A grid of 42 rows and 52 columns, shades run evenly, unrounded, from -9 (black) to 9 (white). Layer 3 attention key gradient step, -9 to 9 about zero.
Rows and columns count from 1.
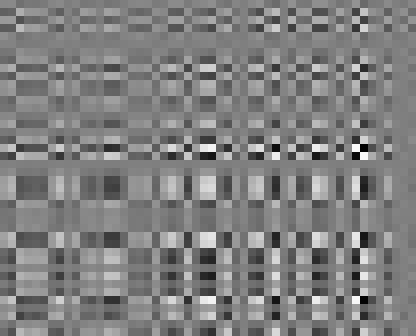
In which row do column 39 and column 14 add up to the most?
20
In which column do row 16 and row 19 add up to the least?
46
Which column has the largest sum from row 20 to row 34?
26
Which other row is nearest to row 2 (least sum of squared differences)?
4
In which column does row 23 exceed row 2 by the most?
45
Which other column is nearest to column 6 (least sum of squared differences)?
47
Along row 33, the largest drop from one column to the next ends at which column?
40
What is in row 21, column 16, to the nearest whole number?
0
